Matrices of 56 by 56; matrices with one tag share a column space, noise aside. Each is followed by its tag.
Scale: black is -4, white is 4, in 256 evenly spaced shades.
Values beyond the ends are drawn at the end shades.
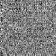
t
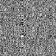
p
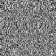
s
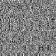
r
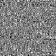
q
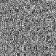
r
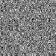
r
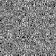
q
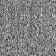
p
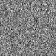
t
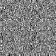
r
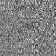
s
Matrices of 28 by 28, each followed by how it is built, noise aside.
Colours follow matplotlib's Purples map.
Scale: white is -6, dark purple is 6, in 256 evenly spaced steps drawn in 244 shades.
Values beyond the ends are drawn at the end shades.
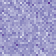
Toeplitz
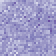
smooth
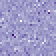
sparse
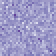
diagonal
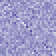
diagonal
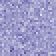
noise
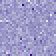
sparse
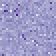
sparse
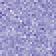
diagonal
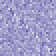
diagonal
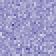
noise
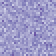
noise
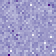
sparse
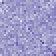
diagonal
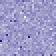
sparse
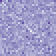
diagonal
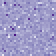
sparse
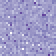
sparse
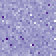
sparse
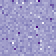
sparse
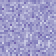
noise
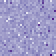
sparse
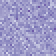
Toeplitz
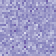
noise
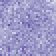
smooth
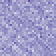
Toeplitz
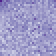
smooth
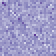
diagonal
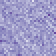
Toeplitz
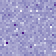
sparse
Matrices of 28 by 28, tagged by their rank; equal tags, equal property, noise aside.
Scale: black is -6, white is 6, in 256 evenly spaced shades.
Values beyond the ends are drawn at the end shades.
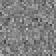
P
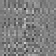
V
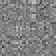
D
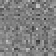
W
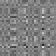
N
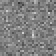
P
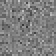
P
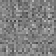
D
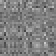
V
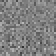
P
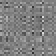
N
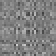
N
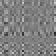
N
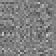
D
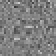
D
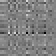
N
